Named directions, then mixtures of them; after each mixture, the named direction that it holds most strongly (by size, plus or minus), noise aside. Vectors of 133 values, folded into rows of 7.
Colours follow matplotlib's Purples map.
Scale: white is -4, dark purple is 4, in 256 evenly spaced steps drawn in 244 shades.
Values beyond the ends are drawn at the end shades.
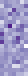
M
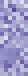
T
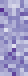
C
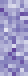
C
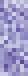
T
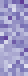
T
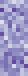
T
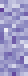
C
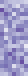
C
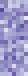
C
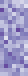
T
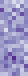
C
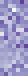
T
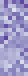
T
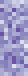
M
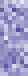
T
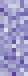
C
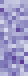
C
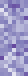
C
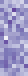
T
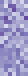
T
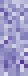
T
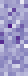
M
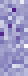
M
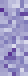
C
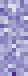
C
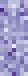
C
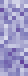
T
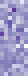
M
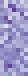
T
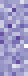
M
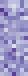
C
